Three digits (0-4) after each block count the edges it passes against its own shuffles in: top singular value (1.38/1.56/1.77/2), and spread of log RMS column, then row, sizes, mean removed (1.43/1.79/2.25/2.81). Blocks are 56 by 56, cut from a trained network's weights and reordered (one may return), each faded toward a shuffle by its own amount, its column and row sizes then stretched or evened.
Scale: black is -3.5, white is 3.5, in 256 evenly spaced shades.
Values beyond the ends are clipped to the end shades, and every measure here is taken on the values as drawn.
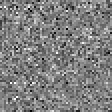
0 1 2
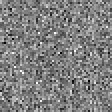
1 0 0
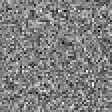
1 0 0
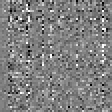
1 4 3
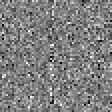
2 2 0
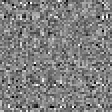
4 0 2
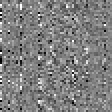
4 4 0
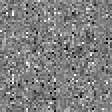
0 3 1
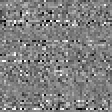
1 1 4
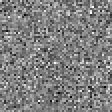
0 0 2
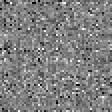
0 2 3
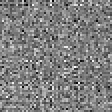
4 2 2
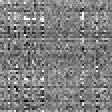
4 4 0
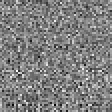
3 1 1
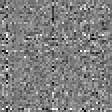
2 3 2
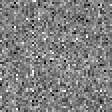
2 2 0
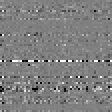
4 0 4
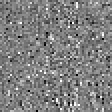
2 2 1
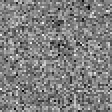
1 1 0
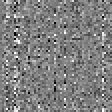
0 4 0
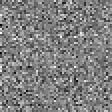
2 2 0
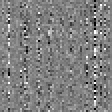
2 4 0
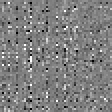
0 4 3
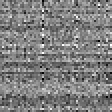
4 3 0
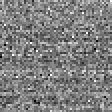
1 0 1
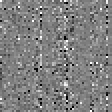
1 4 1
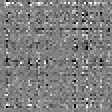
2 4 3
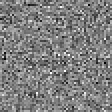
2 0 2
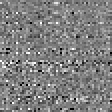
0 1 4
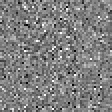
2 2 0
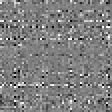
3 3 4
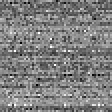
4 1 1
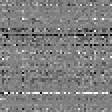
4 2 4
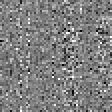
0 4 1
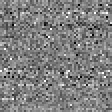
0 0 3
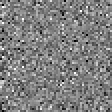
3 2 0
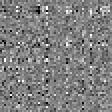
3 3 2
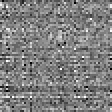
3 3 0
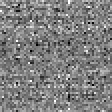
1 3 1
